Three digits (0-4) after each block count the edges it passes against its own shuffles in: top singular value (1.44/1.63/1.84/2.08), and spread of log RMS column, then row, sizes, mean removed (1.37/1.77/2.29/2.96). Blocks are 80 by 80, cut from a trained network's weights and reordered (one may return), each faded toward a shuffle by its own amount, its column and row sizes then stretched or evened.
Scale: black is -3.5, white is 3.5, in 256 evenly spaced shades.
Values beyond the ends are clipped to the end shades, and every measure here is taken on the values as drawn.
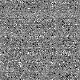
0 2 1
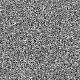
0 1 2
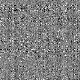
1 1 3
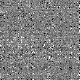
0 3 2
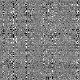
2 4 2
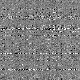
1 1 4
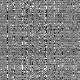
3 4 0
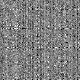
3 2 3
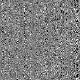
1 4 0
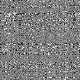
0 1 4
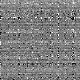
3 3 3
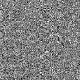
3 2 0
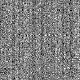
2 0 2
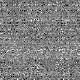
1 1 3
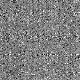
0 0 2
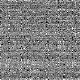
3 3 1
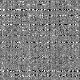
3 1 4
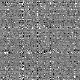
1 3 3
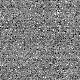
0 1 0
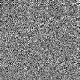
3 1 2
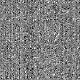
1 2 2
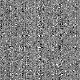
1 3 2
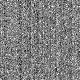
1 0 0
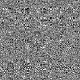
4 2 3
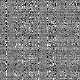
2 4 1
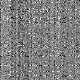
3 1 4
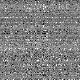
2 2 3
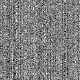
3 2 1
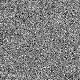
0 0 1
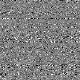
1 1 4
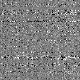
0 2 4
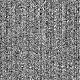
3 0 1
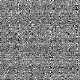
1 3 0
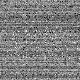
4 1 0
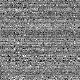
3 1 2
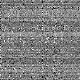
4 3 0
